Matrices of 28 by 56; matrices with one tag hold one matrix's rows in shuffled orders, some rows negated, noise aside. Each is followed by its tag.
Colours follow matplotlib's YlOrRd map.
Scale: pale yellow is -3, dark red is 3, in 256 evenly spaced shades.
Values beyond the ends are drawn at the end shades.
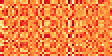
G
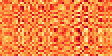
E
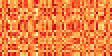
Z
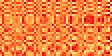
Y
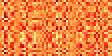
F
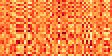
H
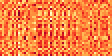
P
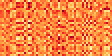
H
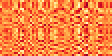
E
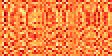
F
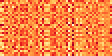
G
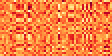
H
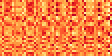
Y
